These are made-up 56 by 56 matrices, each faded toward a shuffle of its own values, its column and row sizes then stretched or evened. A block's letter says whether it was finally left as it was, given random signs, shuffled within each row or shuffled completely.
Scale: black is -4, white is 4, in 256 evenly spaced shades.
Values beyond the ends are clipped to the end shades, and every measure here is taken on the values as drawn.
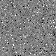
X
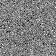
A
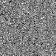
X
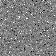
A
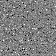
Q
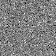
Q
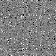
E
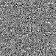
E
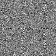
X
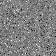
A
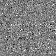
Q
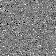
A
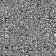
E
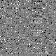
E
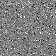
Q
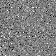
Q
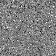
Q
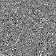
X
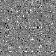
E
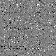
X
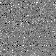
Q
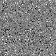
X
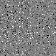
E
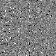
E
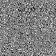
E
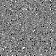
E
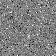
A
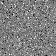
A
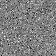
A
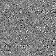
E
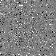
X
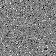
A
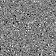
Q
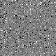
E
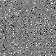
X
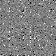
X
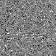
X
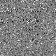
Q
